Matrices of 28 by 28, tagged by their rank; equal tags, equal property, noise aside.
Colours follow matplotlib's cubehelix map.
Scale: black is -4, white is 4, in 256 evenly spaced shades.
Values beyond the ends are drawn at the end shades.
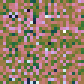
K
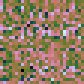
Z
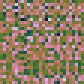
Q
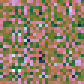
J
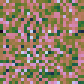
K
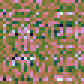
Q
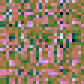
Q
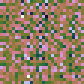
J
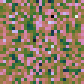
Z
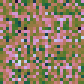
K
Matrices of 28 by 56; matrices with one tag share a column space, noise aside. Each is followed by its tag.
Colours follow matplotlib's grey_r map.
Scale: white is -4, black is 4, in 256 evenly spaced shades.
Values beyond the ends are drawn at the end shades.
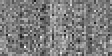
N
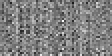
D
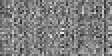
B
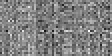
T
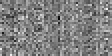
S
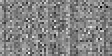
T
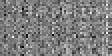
B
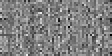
N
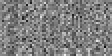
S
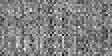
N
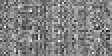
T
